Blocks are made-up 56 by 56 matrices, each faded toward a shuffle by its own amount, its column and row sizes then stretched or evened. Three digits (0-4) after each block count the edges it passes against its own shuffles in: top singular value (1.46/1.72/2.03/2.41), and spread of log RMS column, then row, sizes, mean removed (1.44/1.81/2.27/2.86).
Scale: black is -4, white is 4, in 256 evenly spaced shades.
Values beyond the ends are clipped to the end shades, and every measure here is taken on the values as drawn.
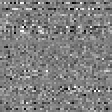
2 0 4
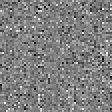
1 2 0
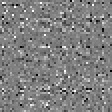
3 1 1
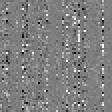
0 4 0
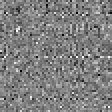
3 1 2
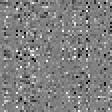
2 3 1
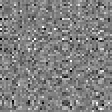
4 2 2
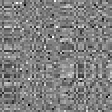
4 0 2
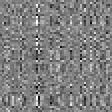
4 4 2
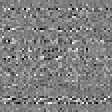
3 1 4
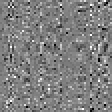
3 3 0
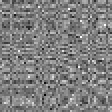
4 1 1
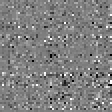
1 2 4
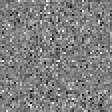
0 2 1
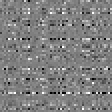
4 2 4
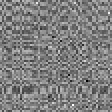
4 0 1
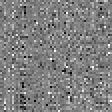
2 2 0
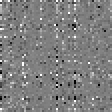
3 3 2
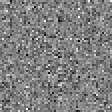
1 1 0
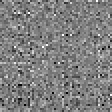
2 2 2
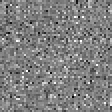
1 0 2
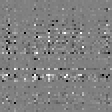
1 2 4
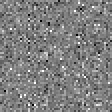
2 1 0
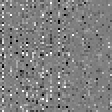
2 4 0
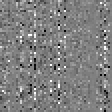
1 4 1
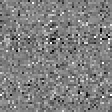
2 1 2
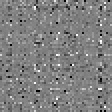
1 2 2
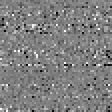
1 0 3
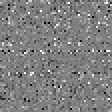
1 1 2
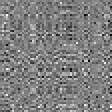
4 2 3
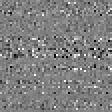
1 1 4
